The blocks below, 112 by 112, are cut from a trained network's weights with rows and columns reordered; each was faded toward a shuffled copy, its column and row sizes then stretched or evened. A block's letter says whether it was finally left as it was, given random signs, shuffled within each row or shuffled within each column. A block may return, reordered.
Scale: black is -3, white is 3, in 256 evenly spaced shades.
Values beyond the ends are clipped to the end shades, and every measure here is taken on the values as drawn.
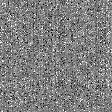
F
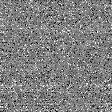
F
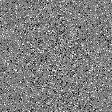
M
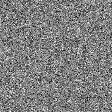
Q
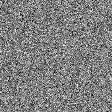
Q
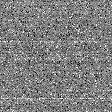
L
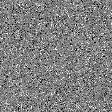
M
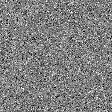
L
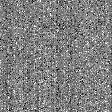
F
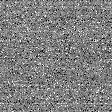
L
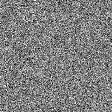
Q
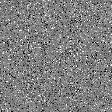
M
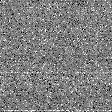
L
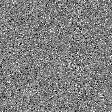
Q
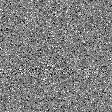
L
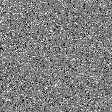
L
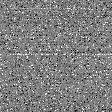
L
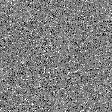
M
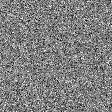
L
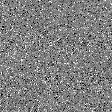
M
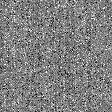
Q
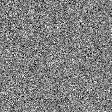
M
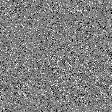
M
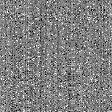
F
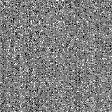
F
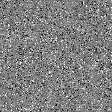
M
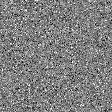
Q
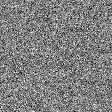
L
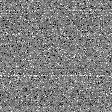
L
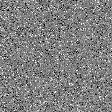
M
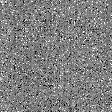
F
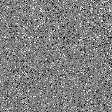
M
